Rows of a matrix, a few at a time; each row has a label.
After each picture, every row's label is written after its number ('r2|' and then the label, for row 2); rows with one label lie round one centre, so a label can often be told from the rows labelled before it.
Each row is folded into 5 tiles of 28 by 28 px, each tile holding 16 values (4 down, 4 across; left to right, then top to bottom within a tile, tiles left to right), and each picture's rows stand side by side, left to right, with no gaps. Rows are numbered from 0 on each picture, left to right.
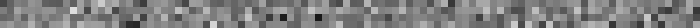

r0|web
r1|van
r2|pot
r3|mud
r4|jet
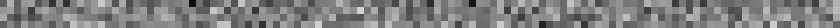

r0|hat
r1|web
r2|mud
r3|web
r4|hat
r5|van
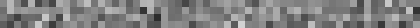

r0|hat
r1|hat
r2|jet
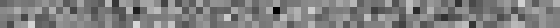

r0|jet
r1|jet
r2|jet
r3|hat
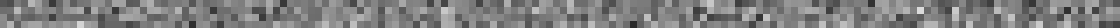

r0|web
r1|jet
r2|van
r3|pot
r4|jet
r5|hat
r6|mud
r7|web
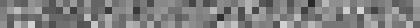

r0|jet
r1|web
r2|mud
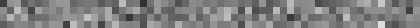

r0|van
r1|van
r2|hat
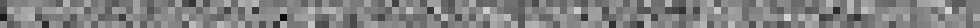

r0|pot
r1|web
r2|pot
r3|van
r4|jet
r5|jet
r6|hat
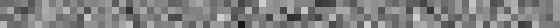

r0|mud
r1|van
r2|hat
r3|van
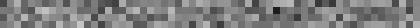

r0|van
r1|jet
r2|hat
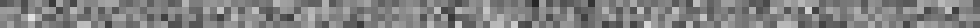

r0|web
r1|mud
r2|pot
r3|van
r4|mud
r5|web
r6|web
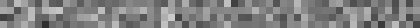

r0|pot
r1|pot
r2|van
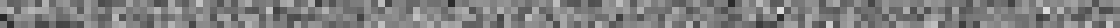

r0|pot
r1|jet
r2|hat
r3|mud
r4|mud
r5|mud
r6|mud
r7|mud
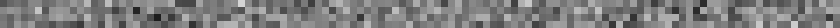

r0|jet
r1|hat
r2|mud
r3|jet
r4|jet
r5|van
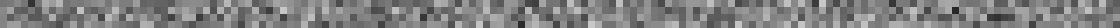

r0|mud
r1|mud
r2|pot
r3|van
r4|jet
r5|hat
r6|web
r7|hat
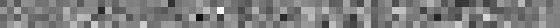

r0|van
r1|mud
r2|pot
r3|hat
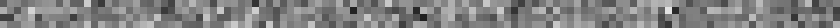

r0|pot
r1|mud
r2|jet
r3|pot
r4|web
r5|jet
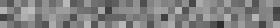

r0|pot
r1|jet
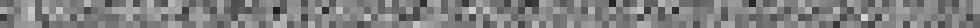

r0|pot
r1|jet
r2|jet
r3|van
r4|web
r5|web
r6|van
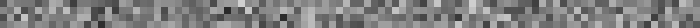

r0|van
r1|web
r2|pot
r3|van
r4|van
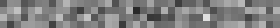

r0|jet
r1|hat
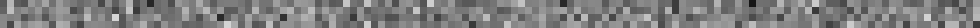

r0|jet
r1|mud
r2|pot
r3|hat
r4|van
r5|web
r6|van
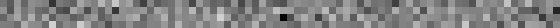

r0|web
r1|van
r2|pot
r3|jet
